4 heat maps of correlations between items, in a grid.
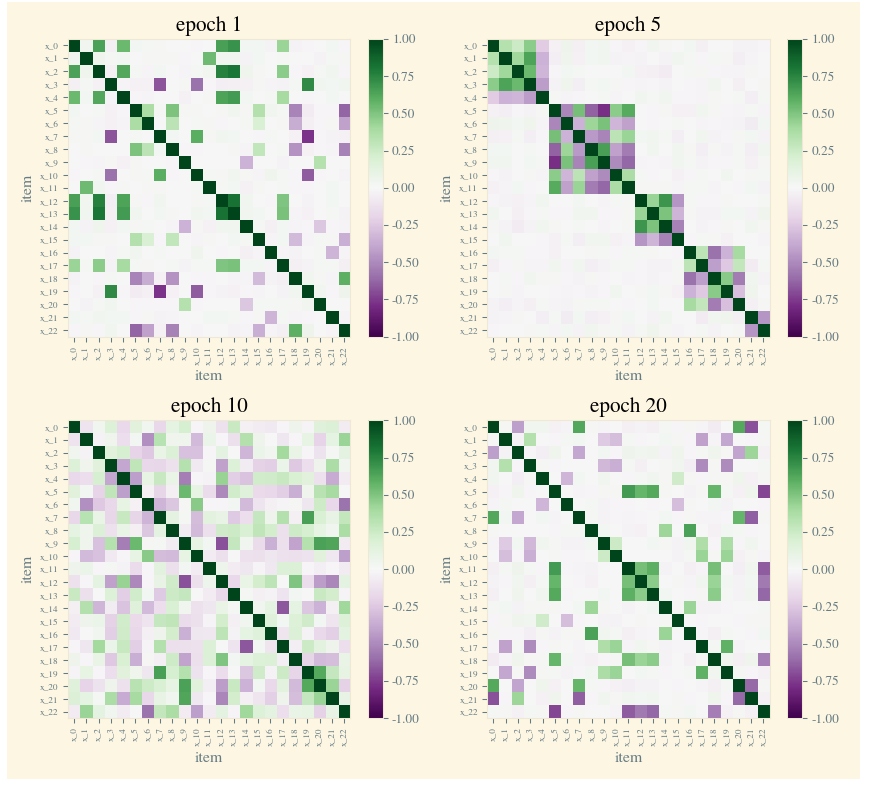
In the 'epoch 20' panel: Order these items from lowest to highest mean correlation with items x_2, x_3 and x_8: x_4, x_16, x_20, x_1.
x_20, x_4, x_1, x_16
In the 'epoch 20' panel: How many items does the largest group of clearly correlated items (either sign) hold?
6
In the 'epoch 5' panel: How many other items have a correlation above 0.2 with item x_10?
3
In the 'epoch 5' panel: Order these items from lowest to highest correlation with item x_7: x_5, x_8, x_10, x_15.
x_8, x_15, x_10, x_5
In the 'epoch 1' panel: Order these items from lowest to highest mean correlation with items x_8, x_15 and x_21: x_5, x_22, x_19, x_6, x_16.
x_22, x_16, x_19, x_6, x_5
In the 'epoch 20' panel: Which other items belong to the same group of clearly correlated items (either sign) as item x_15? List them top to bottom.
x_4, x_6
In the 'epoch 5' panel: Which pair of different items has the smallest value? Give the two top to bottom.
x_5, x_9
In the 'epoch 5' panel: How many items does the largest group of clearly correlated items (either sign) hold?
7
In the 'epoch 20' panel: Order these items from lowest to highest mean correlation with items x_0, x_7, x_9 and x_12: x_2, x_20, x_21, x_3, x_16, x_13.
x_21, x_2, x_3, x_16, x_13, x_20
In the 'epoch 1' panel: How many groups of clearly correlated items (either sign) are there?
6
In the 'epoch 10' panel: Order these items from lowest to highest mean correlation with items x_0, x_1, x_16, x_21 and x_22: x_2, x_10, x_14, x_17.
x_10, x_17, x_2, x_14
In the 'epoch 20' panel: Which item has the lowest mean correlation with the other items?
x_22
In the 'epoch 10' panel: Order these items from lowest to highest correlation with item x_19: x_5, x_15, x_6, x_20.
x_6, x_5, x_15, x_20
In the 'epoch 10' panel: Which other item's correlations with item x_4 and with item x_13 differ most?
x_9
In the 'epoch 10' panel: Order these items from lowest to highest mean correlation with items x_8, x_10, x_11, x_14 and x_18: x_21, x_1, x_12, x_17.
x_17, x_21, x_1, x_12
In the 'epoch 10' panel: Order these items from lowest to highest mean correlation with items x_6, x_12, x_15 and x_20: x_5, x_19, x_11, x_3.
x_3, x_5, x_11, x_19
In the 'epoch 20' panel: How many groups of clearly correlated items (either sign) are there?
5
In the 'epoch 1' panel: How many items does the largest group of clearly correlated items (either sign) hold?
6
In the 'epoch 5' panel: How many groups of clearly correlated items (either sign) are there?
5
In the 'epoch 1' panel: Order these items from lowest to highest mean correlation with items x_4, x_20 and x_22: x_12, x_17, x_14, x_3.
x_14, x_3, x_17, x_12
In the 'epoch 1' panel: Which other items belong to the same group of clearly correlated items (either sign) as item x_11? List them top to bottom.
x_1
